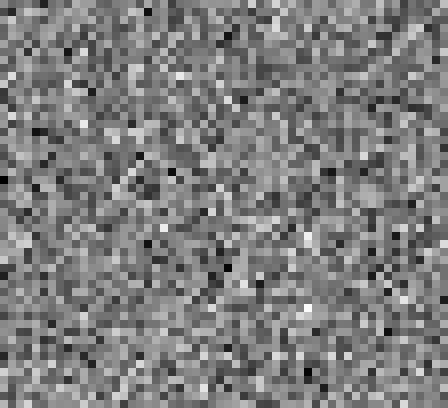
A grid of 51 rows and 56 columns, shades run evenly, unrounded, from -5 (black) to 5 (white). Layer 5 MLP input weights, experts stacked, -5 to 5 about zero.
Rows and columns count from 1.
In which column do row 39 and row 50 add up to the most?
39
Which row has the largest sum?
49
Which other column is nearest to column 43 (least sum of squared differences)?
21
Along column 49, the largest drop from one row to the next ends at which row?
37
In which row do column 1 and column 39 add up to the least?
23
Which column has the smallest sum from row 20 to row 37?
47
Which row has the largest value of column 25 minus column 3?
42
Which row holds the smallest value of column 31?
13
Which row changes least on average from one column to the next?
9
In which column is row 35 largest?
33
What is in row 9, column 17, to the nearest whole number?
3
